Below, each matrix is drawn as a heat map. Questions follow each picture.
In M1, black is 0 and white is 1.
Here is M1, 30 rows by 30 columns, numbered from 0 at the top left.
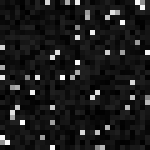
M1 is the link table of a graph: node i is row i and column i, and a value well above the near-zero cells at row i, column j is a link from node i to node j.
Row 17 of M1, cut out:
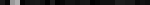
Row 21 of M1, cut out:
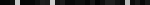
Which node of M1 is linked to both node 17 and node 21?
node 3
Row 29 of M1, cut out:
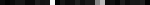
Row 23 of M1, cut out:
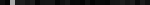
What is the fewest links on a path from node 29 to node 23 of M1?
6
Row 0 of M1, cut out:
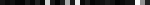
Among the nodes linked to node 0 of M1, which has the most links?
node 15
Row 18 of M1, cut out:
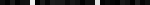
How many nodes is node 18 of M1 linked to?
2
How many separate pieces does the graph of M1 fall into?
2
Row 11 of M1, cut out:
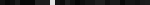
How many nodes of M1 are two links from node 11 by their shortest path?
3
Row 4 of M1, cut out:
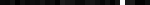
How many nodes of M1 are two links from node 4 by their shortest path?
1
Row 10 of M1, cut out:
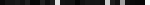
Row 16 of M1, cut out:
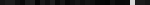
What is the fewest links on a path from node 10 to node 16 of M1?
4
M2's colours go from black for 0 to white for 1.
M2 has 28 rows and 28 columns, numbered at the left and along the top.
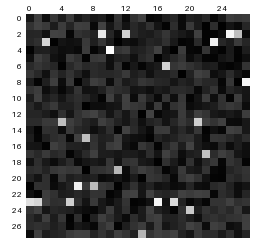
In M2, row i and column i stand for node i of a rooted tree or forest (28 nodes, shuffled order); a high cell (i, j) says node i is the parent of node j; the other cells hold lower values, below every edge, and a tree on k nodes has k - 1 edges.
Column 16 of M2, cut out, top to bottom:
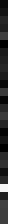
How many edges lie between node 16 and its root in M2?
2
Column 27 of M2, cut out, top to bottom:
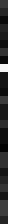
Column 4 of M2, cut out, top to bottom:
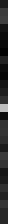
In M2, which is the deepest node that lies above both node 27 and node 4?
13
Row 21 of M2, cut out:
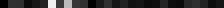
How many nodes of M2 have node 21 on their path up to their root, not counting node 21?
6
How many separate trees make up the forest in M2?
5
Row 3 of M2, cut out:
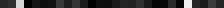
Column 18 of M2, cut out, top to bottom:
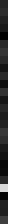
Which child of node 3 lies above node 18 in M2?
23
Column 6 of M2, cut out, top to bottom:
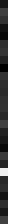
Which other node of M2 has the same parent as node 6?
8
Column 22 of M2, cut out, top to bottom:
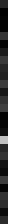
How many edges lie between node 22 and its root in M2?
4
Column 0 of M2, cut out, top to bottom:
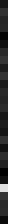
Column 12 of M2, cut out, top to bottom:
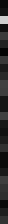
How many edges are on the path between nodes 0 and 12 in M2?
4
